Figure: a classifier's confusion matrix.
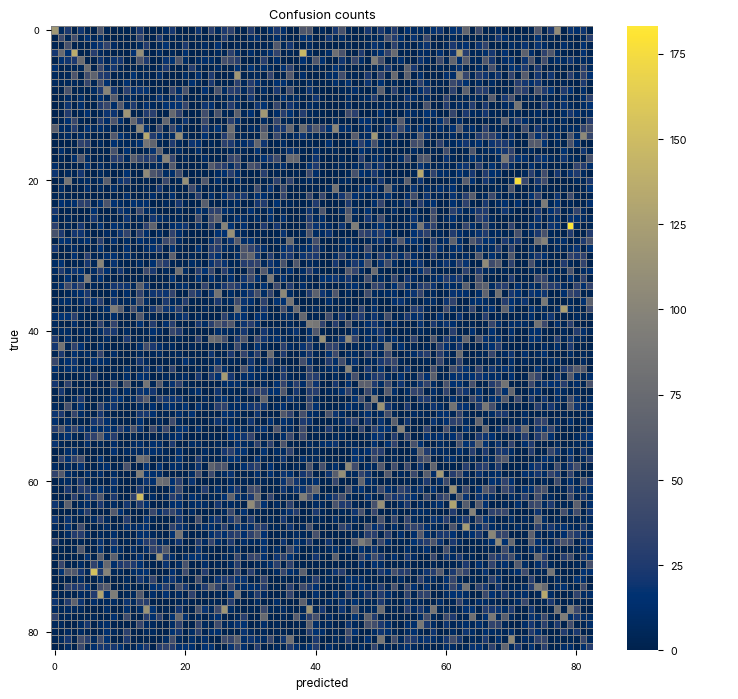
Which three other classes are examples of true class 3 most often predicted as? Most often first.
38, 62, 13
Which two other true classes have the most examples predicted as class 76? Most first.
72, 3
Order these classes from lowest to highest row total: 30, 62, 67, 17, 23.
23, 30, 67, 17, 62
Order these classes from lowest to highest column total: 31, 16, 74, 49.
16, 31, 49, 74
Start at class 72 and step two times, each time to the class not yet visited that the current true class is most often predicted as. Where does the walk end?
28
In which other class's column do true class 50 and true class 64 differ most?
66
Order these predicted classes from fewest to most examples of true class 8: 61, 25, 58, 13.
58, 13, 61, 25
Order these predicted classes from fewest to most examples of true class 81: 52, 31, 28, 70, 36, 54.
31, 54, 52, 28, 36, 70
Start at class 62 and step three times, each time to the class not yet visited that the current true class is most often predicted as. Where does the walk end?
33
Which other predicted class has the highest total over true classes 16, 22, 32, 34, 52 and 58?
45
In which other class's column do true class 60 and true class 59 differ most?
44
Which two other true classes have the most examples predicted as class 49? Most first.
14, 4
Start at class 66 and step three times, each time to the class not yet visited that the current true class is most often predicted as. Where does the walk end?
40
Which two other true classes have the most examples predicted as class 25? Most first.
35, 41
